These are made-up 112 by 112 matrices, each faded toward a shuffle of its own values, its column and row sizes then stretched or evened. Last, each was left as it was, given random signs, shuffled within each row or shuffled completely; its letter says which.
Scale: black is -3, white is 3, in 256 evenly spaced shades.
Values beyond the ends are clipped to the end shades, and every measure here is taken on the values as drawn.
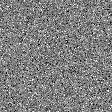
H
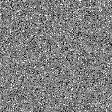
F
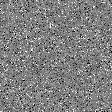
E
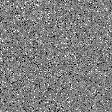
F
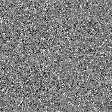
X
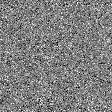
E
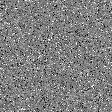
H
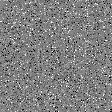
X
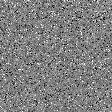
E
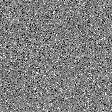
E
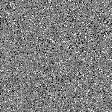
X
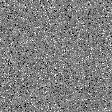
X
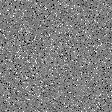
H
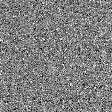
X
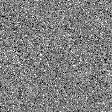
X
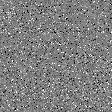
E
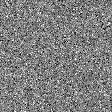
H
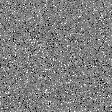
X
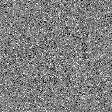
F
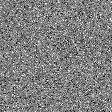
H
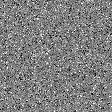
H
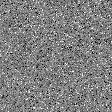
H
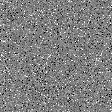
X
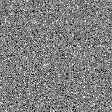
F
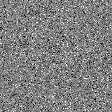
X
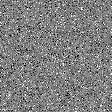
F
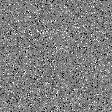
X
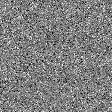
H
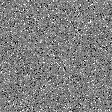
H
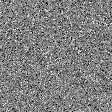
H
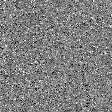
X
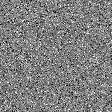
H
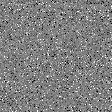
F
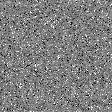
H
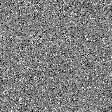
X
